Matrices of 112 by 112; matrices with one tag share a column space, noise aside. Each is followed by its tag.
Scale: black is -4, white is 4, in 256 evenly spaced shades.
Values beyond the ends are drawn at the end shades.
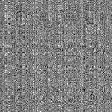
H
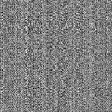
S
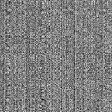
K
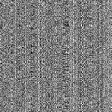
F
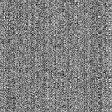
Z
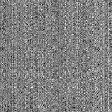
Z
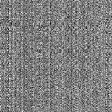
S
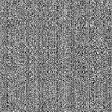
F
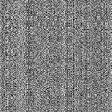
S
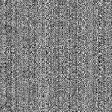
F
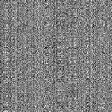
F
